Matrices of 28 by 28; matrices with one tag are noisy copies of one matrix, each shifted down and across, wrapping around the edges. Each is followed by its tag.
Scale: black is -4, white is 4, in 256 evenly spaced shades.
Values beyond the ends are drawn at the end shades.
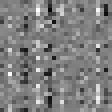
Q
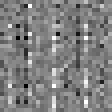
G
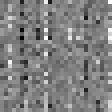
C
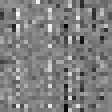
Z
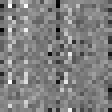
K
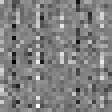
C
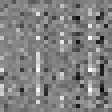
Q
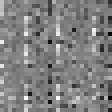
G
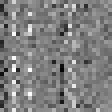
K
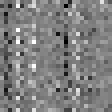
K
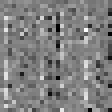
G
